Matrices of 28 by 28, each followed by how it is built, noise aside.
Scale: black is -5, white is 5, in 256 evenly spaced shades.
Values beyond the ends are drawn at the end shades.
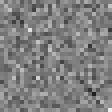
diagonal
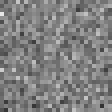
repeating rows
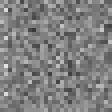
repeating rows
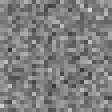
repeating rows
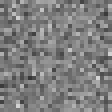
repeating rows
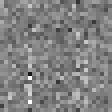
uneven columns
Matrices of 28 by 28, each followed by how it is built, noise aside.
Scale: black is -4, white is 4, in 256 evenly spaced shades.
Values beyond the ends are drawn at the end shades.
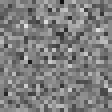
noise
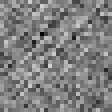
Hankel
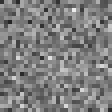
noise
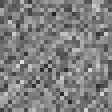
Hankel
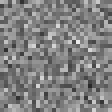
noise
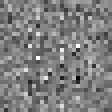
uneven columns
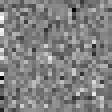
uneven columns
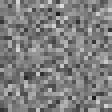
repeating rows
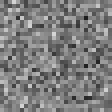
noise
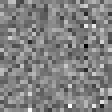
uneven columns
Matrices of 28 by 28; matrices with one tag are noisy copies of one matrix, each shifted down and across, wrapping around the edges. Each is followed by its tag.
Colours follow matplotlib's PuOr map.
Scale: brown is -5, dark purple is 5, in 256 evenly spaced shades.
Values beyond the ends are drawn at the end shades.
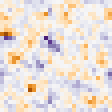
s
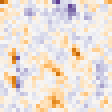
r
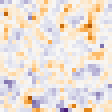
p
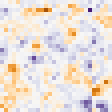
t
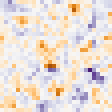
s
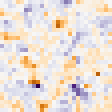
s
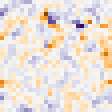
p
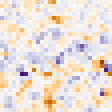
p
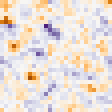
s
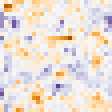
t
